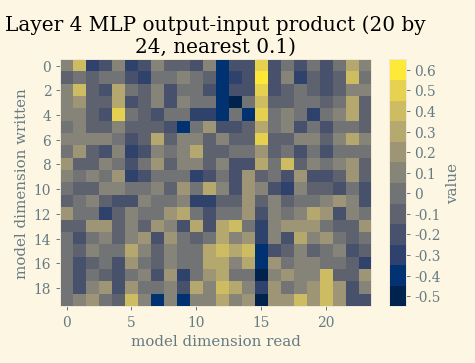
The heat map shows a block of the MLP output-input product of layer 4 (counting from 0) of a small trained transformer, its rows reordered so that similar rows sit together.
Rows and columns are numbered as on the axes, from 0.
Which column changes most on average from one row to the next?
10
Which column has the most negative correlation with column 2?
15
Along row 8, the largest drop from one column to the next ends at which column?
18
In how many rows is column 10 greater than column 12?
7
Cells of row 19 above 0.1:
10
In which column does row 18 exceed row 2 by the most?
12
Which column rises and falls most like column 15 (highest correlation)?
22
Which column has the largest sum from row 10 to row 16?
14
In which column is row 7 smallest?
5
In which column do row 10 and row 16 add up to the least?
23
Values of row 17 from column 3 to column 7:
-0.1 -0.2 0 0.1 -0.2
